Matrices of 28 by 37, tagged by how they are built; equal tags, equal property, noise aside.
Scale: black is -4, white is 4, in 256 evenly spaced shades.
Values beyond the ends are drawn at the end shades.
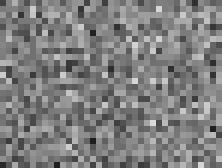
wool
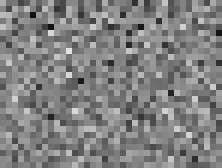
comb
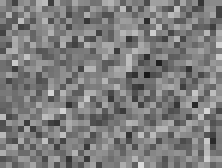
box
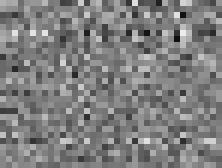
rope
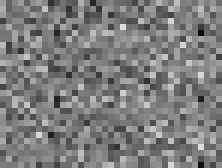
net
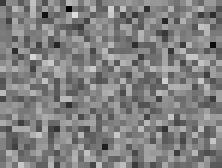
comb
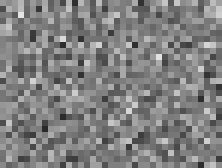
wool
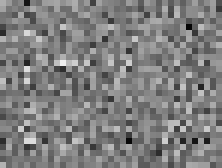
rope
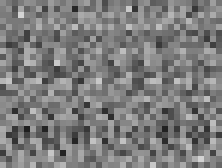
comb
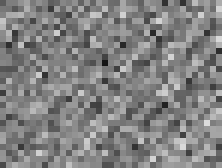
box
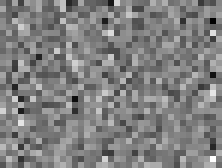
rope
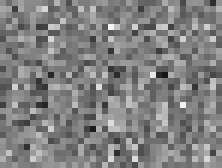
rope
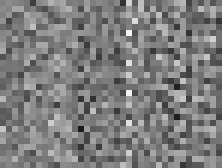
net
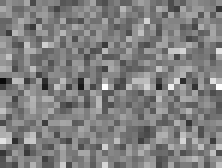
rope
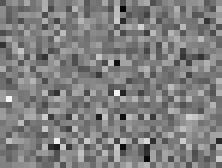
rope
